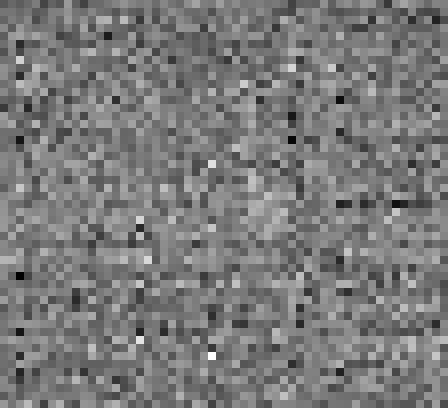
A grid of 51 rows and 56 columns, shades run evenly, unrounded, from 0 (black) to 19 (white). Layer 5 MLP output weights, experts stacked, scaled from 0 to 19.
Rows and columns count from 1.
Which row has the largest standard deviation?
26
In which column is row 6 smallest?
3
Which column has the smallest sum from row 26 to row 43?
4
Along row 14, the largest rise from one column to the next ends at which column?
5
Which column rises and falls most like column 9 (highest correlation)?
22
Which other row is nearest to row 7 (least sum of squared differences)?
49
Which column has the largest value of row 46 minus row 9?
43
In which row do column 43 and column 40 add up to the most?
28
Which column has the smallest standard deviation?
2
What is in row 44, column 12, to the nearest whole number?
14
